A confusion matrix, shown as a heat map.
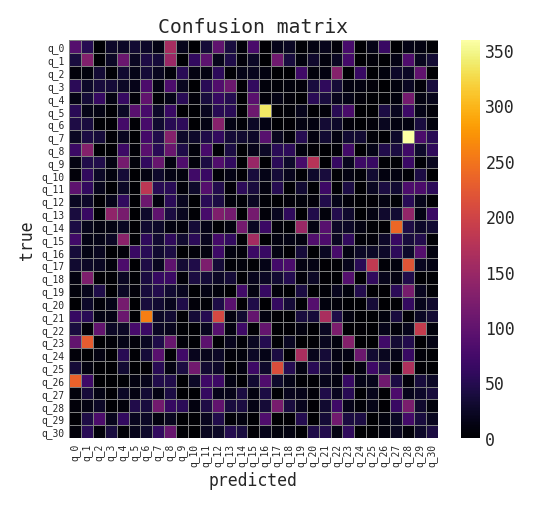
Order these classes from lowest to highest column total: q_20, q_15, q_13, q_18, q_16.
q_18, q_20, q_13, q_16, q_15
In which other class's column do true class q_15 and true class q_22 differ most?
q_29
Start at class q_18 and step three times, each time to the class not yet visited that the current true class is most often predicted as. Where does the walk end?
q_6
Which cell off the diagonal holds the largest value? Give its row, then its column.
q_7, q_28
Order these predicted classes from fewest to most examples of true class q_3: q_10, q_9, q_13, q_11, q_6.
q_10, q_9, q_11, q_6, q_13
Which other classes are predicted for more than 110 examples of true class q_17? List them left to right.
q_11, q_25, q_28
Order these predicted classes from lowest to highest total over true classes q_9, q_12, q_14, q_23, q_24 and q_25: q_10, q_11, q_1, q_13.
q_13, q_10, q_11, q_1
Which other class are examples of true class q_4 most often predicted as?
q_28
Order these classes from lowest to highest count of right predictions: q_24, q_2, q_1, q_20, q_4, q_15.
q_2, q_4, q_20, q_24, q_1, q_15
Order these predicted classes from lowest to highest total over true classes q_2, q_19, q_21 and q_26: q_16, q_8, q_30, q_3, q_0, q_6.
q_3, q_30, q_8, q_16, q_0, q_6
